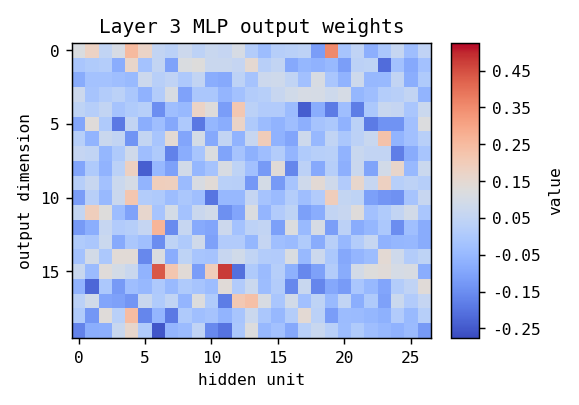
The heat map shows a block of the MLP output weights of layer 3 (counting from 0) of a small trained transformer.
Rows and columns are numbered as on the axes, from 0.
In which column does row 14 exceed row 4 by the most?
6
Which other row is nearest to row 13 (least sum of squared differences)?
2
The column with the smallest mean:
20
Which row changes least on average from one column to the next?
3
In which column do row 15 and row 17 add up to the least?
17
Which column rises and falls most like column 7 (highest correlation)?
25
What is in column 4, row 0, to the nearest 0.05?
0.25
